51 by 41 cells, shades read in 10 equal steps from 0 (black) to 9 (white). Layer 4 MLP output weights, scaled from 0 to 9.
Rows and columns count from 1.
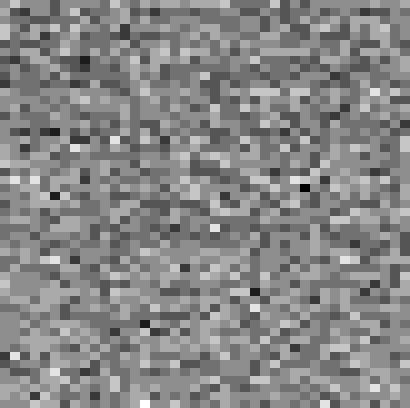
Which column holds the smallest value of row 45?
1
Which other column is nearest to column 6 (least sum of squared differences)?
29
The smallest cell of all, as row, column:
24, 31
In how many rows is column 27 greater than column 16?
19
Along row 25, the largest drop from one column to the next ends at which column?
6
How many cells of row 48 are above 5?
15
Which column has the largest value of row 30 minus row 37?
26
